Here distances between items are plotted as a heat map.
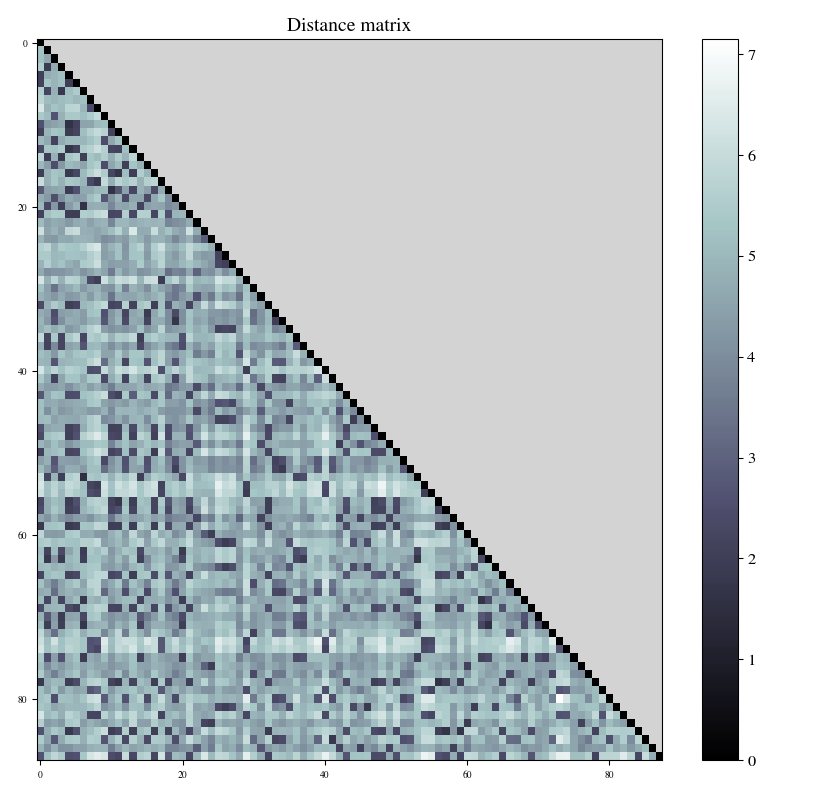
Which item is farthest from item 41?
73
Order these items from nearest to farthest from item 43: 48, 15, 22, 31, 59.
59, 48, 31, 22, 15
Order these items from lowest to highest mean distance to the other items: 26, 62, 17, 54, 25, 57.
57, 62, 26, 17, 25, 54
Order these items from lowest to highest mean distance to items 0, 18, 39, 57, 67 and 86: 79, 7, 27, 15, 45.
15, 45, 27, 79, 7
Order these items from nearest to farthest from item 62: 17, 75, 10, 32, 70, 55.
75, 70, 10, 32, 17, 55
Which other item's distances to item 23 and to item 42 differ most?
49
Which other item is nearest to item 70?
3
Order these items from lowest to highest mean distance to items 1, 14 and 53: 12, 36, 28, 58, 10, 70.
36, 70, 28, 58, 10, 12
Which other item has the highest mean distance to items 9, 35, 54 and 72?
87
